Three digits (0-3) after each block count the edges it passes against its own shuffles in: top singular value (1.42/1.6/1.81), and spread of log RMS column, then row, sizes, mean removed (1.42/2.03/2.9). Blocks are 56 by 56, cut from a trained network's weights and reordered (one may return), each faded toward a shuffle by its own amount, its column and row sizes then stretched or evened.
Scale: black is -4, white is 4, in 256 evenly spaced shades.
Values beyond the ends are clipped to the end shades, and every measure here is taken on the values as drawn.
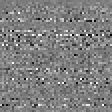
1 0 3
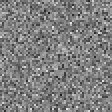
2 0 0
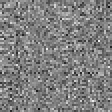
2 1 1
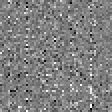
0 2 0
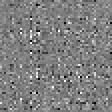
0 2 2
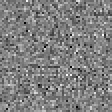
1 1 1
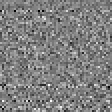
3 0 2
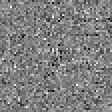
0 1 1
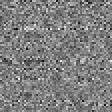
3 0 2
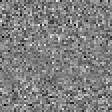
1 0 2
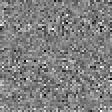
1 1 2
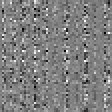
3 3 1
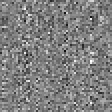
2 2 0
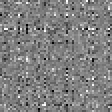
2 2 2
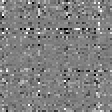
1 2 3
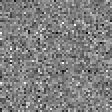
0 1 1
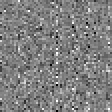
0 2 0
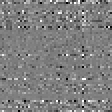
1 1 3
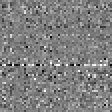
2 1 2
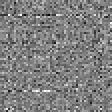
3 1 2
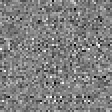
0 1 2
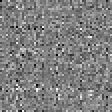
1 2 2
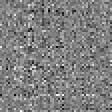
2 2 1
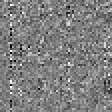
2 2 1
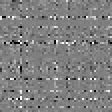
1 2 3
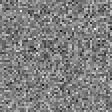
2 0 0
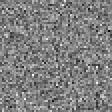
0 0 0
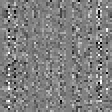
3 3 1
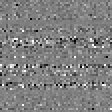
0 0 3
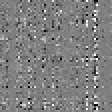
0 3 2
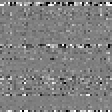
2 1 3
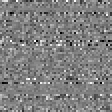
0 0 3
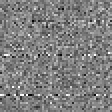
2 0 2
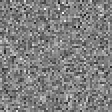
1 0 0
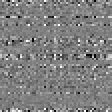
2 1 3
